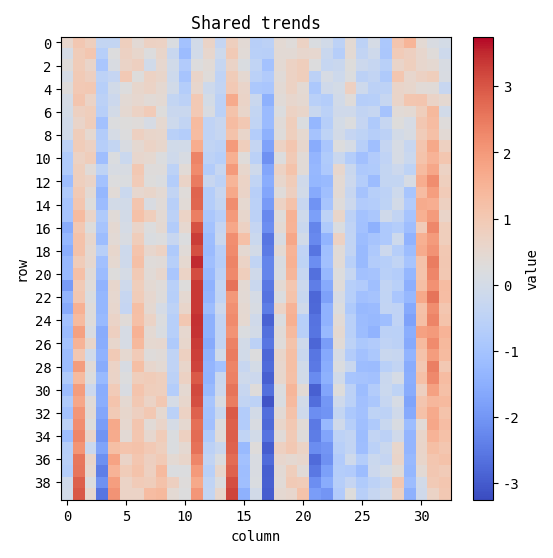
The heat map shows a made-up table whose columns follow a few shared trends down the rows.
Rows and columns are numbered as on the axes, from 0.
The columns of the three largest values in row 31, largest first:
11, 14, 1
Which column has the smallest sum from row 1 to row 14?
17
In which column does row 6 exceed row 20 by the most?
21
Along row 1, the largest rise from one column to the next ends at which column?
28
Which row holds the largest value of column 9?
38
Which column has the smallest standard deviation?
18
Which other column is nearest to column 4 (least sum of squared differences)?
8
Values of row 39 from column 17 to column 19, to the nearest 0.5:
-3 0.5 0.5
